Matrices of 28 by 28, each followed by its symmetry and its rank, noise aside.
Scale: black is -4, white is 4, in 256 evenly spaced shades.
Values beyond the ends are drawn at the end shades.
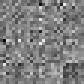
symmetric, rank four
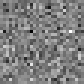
no symmetry, rank six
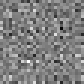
antisymmetric, rank four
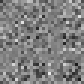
symmetric, rank five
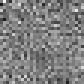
antisymmetric, rank six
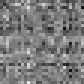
no symmetry, rank four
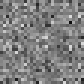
no symmetry, rank six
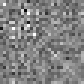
symmetric, rank five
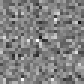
antisymmetric, rank six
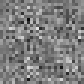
no symmetry, rank four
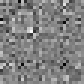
symmetric, rank five
